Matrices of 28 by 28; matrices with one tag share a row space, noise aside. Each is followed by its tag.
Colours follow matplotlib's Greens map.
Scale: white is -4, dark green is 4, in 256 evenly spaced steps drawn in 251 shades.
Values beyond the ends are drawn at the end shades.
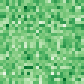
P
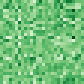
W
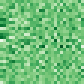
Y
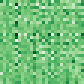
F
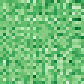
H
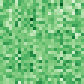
W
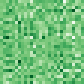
W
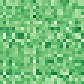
H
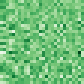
Y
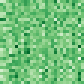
Y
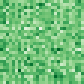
P
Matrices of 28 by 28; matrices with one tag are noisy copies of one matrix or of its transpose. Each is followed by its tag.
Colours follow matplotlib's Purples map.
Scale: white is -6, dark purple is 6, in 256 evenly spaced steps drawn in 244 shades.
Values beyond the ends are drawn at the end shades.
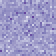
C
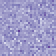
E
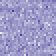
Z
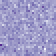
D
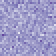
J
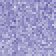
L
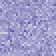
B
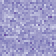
J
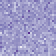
L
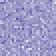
B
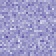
E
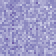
C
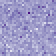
C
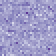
B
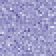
B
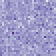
Z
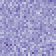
Z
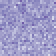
L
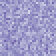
E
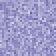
E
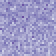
L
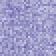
C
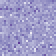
Z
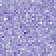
C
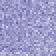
L
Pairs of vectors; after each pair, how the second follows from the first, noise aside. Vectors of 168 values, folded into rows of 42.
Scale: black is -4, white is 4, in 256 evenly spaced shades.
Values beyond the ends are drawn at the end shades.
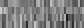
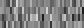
wrapped around.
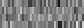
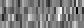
wrapped around, negated.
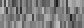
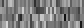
wrapped around.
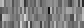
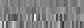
reversed, negated, partly zeroed.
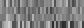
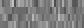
reversed, negated, shrunk.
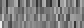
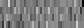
reversed, negated, partly zeroed.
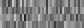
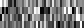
wrapped around, negated, scaled up.
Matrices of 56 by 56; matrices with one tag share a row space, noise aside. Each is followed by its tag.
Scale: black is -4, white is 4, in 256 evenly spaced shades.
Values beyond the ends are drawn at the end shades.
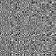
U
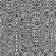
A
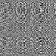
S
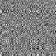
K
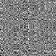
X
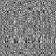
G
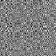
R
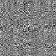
X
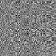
U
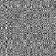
R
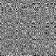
A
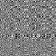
U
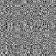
R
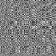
U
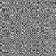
K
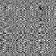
S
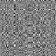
G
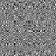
G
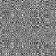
K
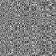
U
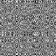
A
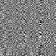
S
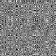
A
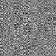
X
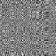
K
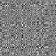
K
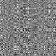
X
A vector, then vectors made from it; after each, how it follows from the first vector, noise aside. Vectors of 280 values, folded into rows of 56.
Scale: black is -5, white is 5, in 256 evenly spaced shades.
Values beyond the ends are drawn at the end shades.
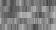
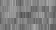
negated, shrunk.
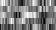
reversed, scaled up.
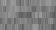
negated, shrunk.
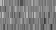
reversed, partly zeroed.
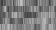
reversed, negated.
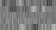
partly zeroed.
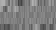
reversed, partly zeroed.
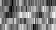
scaled up.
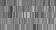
partly zeroed.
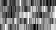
scaled up.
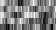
reversed, scaled up.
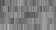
reversed, negated, shrunk.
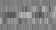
partly zeroed.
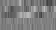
partly zeroed.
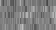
partly zeroed.
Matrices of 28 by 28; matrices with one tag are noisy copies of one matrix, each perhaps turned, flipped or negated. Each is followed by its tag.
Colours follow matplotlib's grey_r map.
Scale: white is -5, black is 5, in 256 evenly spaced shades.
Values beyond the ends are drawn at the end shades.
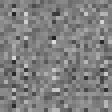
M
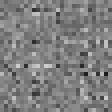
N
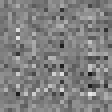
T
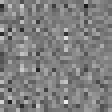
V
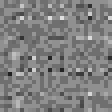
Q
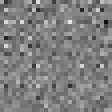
V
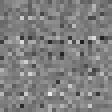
Q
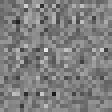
T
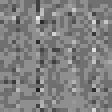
Q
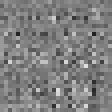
T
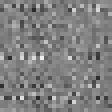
M
